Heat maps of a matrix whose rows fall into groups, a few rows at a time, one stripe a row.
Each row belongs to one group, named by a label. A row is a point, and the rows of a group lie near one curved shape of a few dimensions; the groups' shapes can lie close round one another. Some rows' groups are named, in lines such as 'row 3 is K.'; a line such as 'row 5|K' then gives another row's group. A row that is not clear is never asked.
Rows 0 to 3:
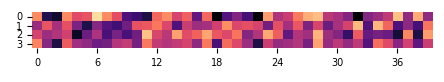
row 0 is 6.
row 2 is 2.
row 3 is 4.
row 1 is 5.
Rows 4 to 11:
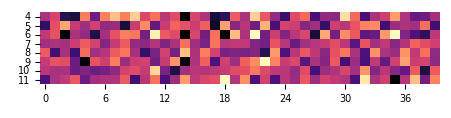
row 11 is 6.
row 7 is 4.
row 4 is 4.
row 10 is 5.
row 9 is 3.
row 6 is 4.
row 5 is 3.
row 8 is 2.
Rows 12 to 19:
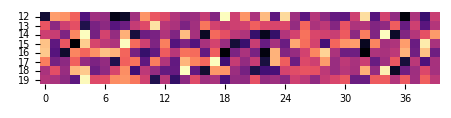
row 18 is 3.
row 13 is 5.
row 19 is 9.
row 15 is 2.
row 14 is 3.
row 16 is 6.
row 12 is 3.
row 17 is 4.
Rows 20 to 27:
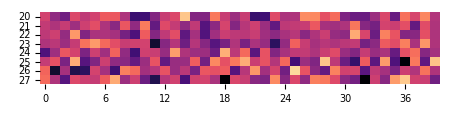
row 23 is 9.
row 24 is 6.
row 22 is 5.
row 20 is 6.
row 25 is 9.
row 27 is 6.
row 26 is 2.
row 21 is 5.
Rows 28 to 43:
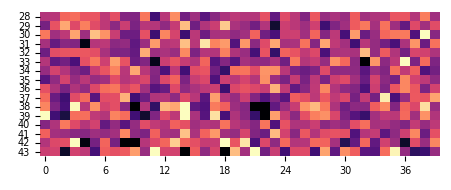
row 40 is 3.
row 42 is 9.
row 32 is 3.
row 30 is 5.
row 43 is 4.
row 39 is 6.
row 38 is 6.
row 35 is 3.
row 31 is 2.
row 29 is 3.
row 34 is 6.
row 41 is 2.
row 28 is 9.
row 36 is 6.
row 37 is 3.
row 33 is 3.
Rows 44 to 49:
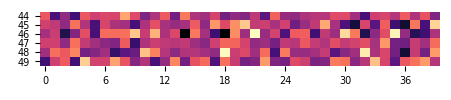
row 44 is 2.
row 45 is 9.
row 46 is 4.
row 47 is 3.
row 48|3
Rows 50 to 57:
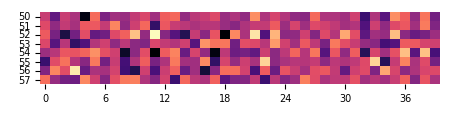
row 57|2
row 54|9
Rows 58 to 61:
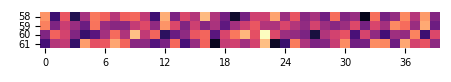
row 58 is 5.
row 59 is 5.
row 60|6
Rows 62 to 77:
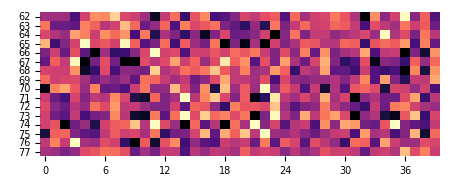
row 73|2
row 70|3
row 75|6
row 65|2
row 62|3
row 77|3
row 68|2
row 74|4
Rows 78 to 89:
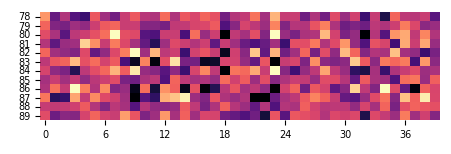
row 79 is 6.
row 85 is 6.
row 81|3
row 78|5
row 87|6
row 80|6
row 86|5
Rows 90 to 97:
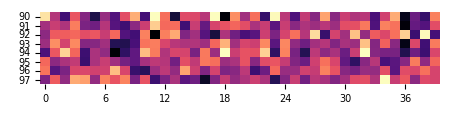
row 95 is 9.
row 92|9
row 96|6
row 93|3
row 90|4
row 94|3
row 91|5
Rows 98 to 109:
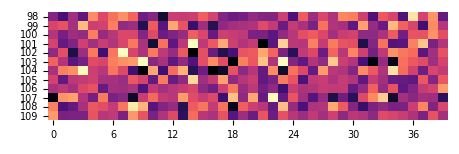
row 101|2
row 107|3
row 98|3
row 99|5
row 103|6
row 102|4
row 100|3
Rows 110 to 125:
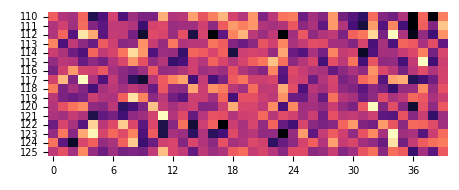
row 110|2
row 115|6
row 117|5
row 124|3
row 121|5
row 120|3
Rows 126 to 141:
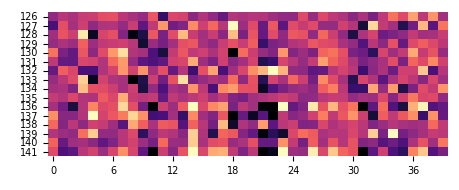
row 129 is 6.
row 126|9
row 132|6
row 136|2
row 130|6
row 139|3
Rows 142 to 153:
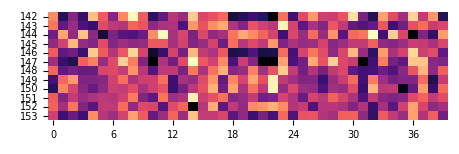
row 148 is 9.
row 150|6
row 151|2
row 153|2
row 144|5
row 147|2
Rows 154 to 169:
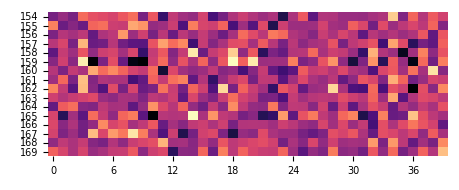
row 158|6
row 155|2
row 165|2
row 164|3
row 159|9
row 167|9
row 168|5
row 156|6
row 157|5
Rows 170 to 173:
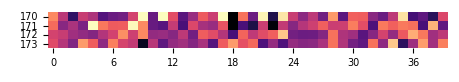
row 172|6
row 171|2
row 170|4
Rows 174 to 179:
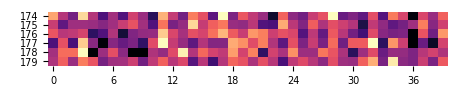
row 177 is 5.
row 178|9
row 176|2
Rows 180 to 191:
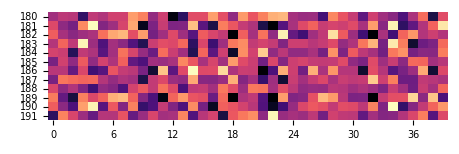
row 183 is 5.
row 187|3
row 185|6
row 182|6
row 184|4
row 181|3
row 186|2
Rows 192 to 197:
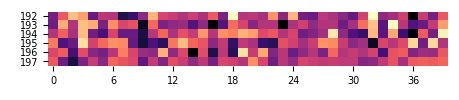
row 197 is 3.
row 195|6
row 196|4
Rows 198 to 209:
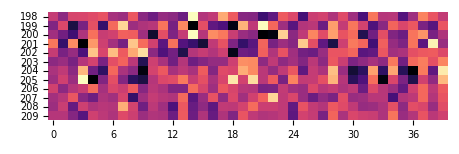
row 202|9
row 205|9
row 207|3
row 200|2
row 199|4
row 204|9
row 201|2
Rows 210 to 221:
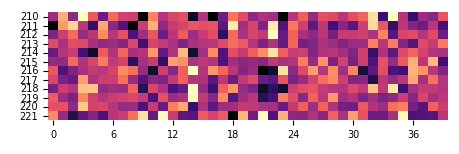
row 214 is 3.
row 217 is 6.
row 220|5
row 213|3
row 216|2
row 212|3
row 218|3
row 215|9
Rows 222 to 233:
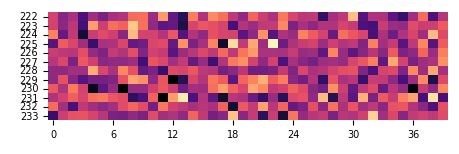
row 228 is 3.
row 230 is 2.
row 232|4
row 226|9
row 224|2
